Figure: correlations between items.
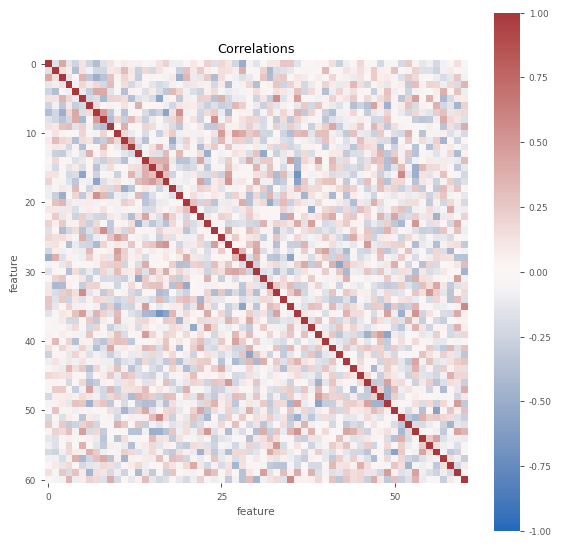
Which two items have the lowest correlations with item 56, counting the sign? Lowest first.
50, 22
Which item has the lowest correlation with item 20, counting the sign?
32
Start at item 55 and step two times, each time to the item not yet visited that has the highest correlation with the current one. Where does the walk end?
5
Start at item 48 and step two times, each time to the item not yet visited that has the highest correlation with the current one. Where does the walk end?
14
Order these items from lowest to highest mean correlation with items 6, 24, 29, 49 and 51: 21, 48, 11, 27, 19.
48, 11, 19, 27, 21
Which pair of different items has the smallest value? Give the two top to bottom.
16, 36
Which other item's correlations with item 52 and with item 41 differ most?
58
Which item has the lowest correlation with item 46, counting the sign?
39
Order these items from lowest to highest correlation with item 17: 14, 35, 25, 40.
35, 25, 40, 14
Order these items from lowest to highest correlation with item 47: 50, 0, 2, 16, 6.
0, 16, 2, 50, 6
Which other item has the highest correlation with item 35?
60
